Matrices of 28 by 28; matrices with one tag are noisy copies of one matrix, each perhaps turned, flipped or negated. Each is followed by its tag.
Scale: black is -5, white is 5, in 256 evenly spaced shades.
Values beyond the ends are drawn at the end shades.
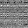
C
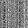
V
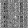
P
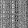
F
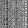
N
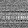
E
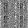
P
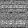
P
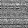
V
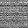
C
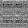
P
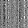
V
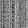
F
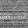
E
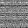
C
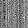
V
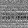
E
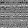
C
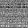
N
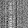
E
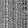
N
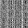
C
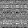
P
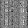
P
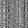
V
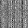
C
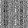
P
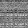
F
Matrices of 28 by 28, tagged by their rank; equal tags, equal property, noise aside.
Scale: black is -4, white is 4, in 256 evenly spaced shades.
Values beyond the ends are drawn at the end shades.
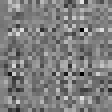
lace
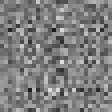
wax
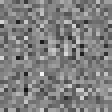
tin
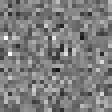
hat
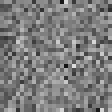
hat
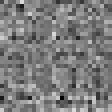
tin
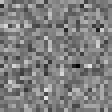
hat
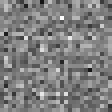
tin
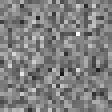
hat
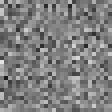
hat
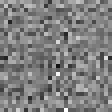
hat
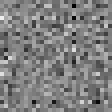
wax
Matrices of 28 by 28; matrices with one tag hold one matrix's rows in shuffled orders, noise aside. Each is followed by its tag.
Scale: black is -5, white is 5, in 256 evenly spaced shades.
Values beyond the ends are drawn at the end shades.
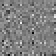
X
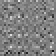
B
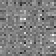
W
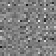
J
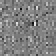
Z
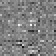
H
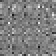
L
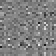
J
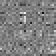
W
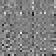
X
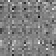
L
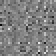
J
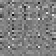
L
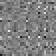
J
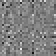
X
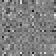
X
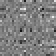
W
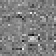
H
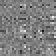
W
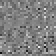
J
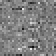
H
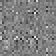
Z
